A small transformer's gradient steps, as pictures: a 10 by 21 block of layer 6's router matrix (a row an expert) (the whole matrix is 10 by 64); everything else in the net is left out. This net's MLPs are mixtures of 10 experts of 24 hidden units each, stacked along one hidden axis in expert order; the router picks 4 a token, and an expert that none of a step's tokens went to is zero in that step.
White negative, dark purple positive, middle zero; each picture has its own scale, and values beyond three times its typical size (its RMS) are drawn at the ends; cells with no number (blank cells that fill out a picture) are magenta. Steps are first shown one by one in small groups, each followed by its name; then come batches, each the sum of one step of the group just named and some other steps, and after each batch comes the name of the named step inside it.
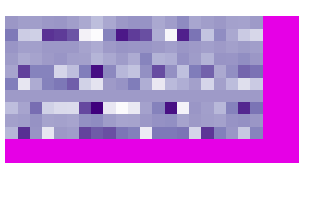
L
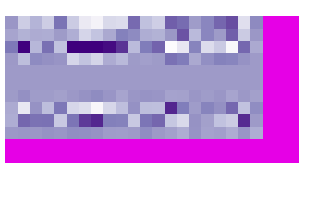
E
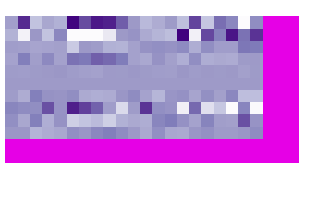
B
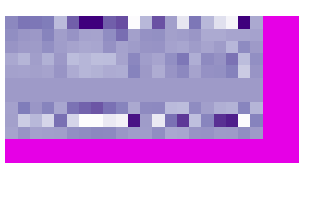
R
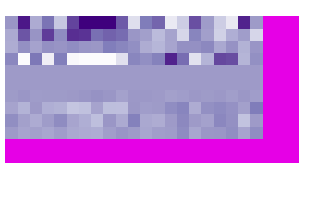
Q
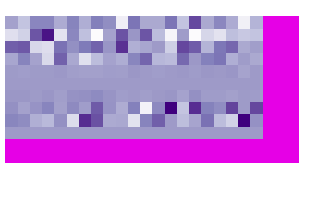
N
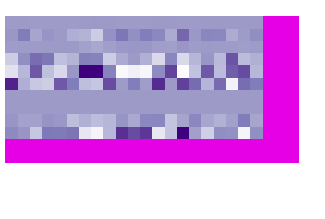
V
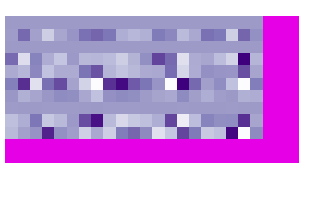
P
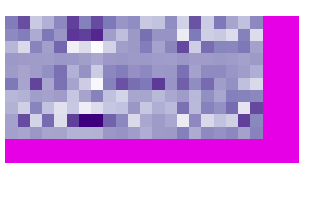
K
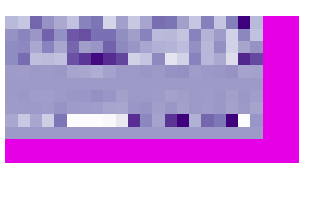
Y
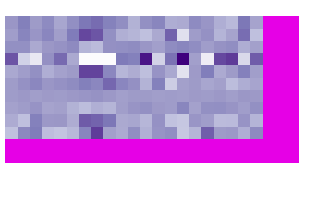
Q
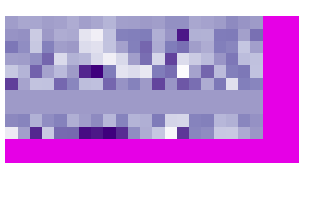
V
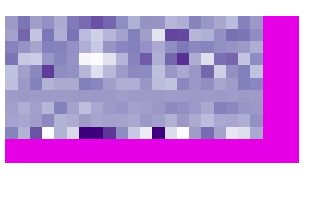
Q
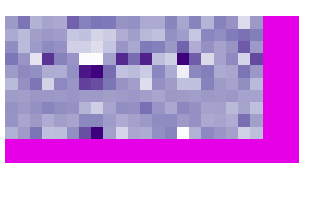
B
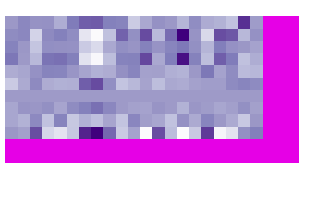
R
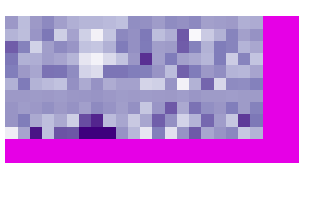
N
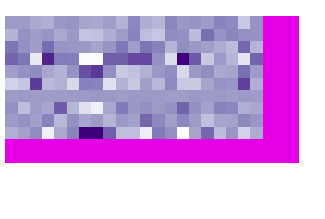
E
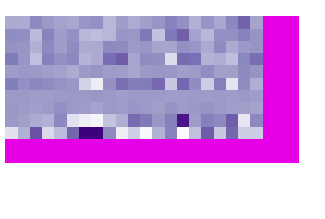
Y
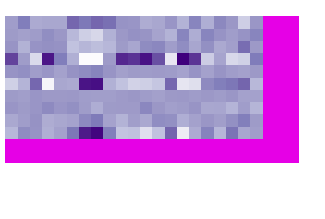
B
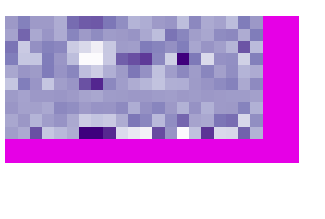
R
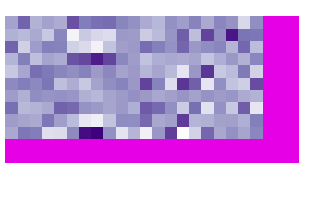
B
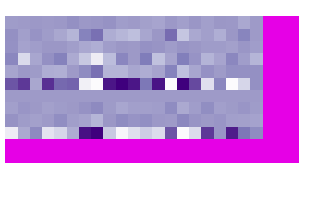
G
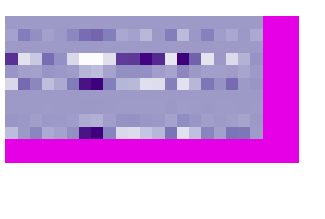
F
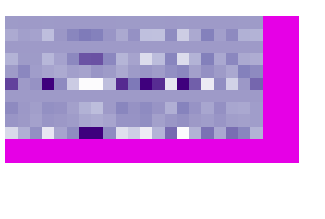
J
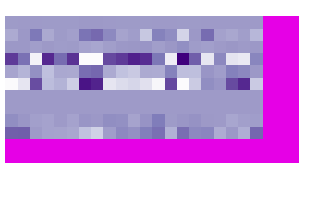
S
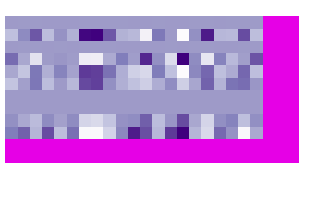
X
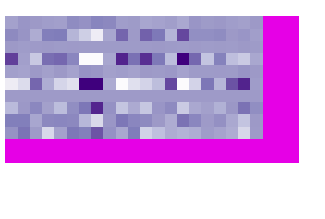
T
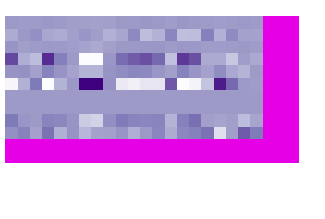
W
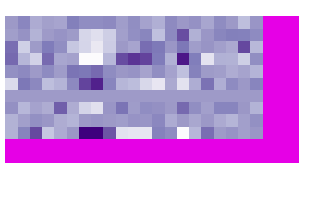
F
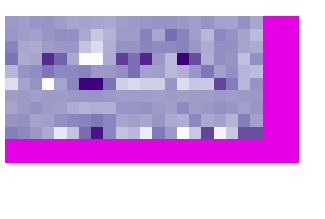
W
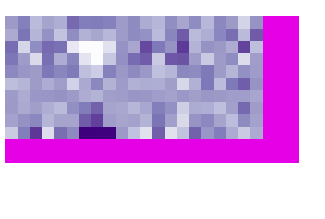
T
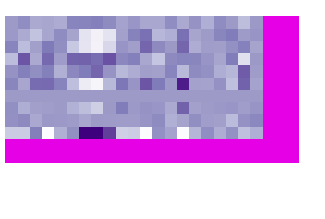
J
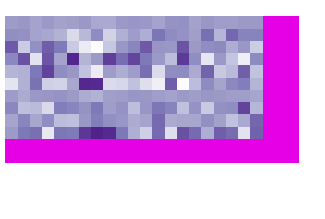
S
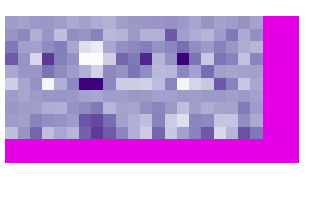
W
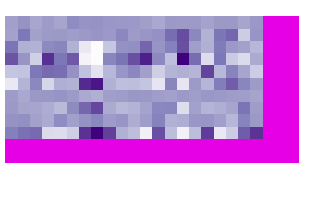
S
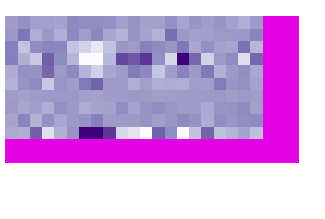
F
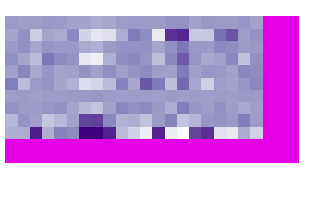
J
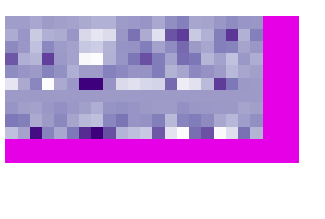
W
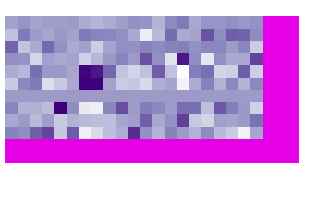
X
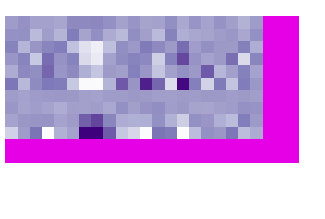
J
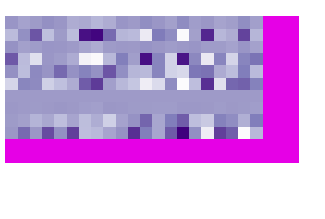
X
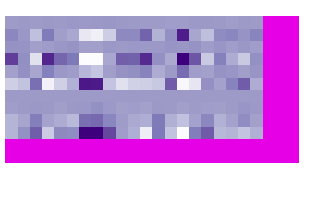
T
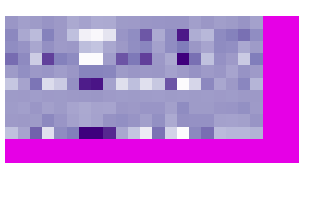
T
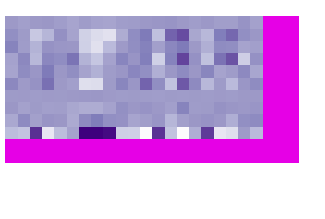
J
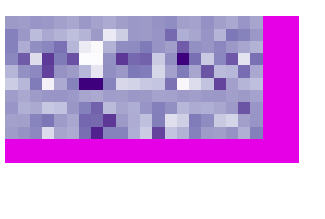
W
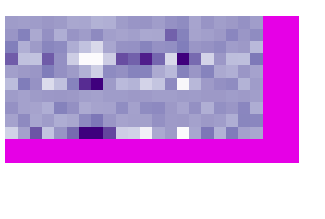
F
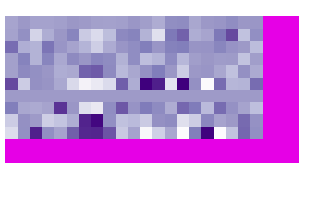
J
